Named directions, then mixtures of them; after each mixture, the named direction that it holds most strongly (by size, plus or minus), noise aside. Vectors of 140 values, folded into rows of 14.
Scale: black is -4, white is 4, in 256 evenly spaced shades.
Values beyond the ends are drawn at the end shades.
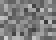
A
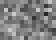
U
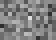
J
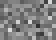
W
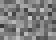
J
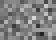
W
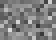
W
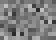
A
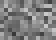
U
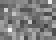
U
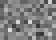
W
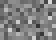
W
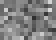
U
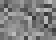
U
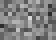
J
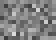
A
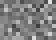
W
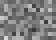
A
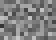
A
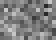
U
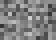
J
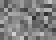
U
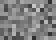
A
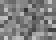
A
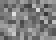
U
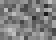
U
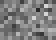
U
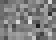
W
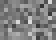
W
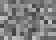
A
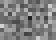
J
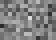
J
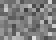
A
